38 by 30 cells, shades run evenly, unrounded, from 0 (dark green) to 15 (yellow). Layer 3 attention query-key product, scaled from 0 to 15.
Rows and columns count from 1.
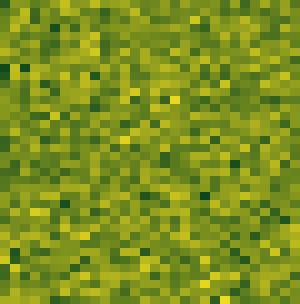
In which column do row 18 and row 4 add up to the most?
13
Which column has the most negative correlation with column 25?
21
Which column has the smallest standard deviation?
12
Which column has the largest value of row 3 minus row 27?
20
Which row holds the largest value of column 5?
27
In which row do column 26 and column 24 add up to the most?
35
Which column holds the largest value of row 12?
14
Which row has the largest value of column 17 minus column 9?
16
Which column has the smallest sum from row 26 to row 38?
25
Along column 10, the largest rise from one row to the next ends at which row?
11
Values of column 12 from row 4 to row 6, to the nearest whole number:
8 6 6
